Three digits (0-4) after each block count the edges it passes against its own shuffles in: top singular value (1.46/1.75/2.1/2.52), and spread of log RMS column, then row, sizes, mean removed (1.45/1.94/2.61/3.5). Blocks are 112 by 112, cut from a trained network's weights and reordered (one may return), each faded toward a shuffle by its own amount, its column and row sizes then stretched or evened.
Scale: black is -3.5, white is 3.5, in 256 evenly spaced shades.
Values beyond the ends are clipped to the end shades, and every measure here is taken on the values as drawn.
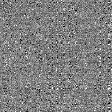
2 3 0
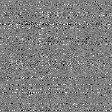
1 1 4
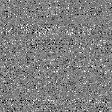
2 1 3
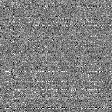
3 1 2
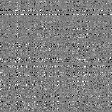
1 3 4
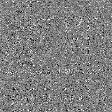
1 2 2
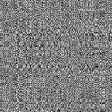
4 2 1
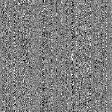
1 4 0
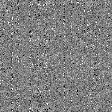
0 3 0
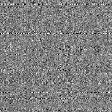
2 1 3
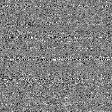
0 0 4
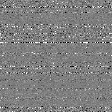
2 1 4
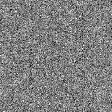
0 1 0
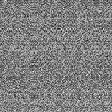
3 0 0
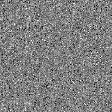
1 1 0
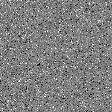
0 1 0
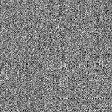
2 1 2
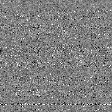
1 2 3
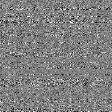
0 2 4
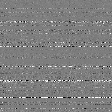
4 0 4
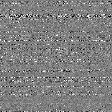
2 1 4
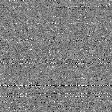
3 0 3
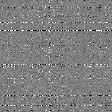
4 2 3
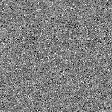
1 0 1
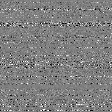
0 0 4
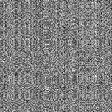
4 1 0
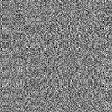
4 2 1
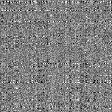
3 1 3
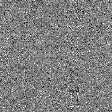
1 2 0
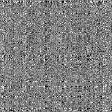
3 2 3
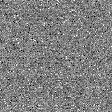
2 0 0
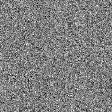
0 1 0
